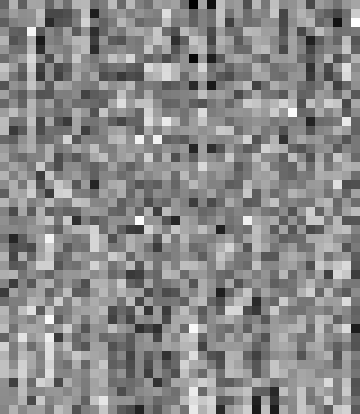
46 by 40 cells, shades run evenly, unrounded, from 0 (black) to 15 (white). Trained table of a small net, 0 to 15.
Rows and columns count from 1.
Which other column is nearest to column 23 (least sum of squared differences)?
30
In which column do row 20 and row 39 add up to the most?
6
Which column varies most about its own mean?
22
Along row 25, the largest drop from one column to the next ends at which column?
9
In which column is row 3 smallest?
38
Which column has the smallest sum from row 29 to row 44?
40
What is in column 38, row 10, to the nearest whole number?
4
